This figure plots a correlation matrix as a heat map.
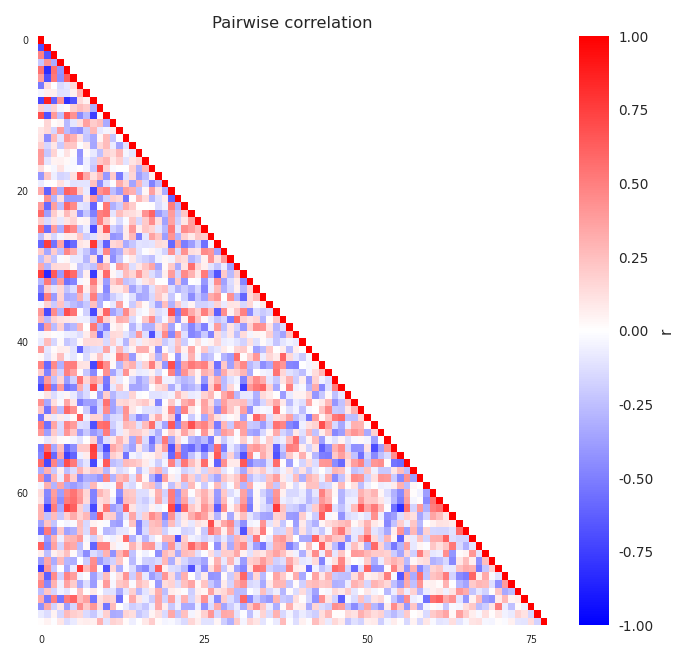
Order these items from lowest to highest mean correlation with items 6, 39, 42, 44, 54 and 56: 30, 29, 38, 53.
29, 30, 38, 53
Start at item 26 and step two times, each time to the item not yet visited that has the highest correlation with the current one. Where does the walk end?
65
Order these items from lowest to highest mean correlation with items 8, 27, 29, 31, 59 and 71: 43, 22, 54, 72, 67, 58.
43, 67, 22, 72, 58, 54
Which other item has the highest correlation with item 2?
31
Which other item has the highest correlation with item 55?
1
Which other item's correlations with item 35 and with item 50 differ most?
6
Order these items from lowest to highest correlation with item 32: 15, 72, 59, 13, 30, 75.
13, 72, 15, 30, 75, 59
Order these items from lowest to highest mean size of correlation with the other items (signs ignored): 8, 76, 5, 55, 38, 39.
76, 39, 38, 5, 55, 8
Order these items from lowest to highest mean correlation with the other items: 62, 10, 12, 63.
12, 63, 10, 62
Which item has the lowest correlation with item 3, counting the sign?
74
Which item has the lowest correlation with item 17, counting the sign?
39
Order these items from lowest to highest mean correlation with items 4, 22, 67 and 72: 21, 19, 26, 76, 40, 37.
21, 40, 19, 26, 76, 37
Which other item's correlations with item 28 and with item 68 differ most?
42
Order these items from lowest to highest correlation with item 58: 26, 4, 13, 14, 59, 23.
26, 14, 59, 23, 13, 4
